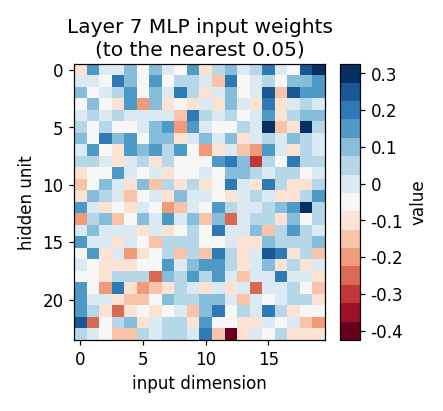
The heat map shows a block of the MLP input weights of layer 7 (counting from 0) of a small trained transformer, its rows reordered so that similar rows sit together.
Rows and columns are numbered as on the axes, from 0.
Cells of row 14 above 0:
7
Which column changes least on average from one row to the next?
13
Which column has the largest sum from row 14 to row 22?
11
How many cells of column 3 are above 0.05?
4
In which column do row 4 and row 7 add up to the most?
15
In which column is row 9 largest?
3
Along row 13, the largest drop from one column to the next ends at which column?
12
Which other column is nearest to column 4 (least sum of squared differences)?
6
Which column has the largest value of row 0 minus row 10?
18
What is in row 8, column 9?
-0.05
